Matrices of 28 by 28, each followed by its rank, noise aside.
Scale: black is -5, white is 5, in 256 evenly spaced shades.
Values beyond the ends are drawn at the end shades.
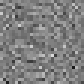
six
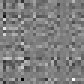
three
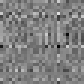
three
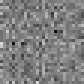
six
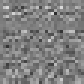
four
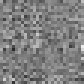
six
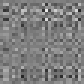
two
